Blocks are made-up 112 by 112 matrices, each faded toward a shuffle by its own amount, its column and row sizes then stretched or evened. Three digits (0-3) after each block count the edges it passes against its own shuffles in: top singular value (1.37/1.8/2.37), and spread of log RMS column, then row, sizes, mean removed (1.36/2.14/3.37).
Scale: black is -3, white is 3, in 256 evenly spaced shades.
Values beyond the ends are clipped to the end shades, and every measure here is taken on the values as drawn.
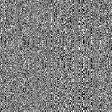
3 3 0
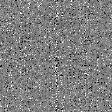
0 2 1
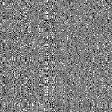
3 2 0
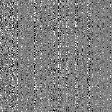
2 3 1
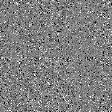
0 2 2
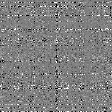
1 2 3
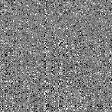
2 2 2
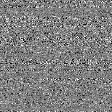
0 0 3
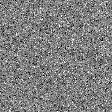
0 1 0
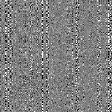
3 3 0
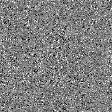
1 1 1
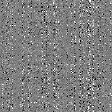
1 3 2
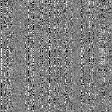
3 3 1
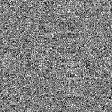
2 0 1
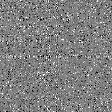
2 1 1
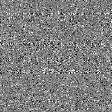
2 1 2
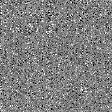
1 2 1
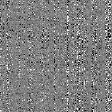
1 3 2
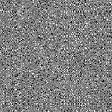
3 1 1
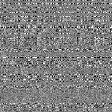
3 1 3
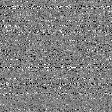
1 0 3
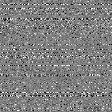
3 0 3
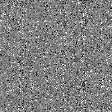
0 2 0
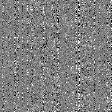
1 3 1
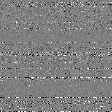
1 1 3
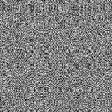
3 1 0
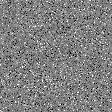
0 0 0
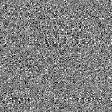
2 1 2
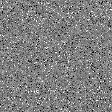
0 1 1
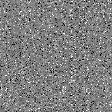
2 1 0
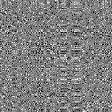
3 1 2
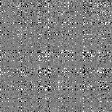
2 3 3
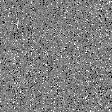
1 2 0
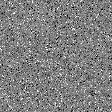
0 1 0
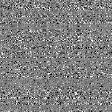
2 1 3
